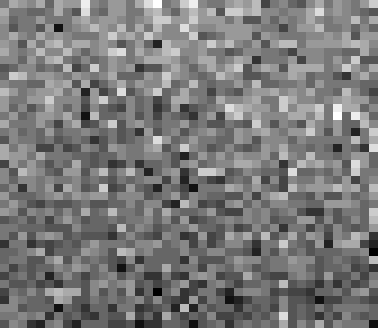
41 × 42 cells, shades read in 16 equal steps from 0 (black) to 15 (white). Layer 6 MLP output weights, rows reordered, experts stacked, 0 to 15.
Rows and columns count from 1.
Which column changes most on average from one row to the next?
21
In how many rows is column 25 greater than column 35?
15
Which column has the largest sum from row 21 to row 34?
33
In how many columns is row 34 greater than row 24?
15
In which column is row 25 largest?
32
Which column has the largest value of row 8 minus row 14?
18
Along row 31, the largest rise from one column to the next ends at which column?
38
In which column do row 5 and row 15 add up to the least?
10
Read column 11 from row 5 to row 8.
7 8 8 6
